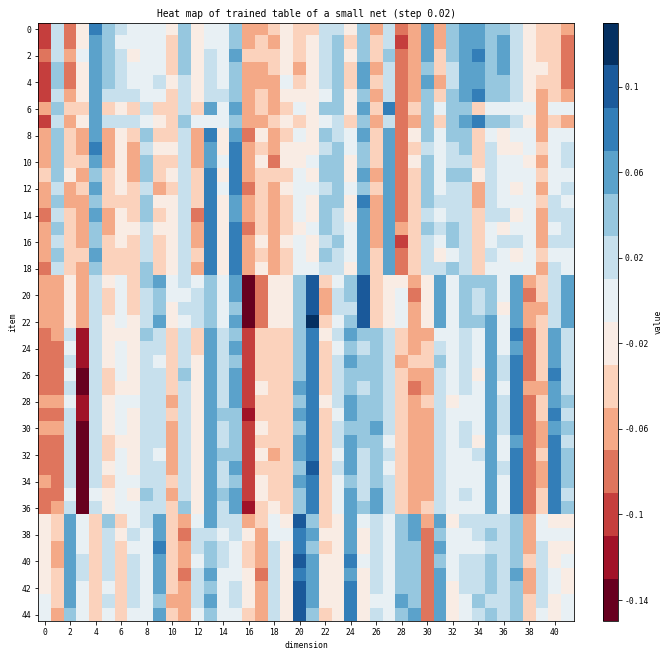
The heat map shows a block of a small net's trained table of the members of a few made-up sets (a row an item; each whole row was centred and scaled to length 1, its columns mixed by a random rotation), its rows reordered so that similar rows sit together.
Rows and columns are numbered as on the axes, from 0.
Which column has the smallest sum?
16
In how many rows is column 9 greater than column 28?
44
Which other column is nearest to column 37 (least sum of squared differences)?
35
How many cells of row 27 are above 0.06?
2
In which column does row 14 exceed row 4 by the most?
41
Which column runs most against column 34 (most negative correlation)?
13
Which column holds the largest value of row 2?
34
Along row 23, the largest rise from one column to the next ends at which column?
4
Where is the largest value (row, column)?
22, 21
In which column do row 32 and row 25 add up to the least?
3
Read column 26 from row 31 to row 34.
0.04 0.04 0.04 0.04
